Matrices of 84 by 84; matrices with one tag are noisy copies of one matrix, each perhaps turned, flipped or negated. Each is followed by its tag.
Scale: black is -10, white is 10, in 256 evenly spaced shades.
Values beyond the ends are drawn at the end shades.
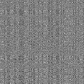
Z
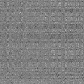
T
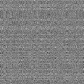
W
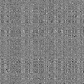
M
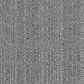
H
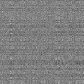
Z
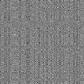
W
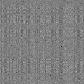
M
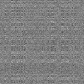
M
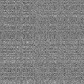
H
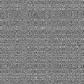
W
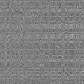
T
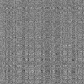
T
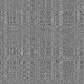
M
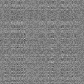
M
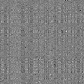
M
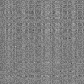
T
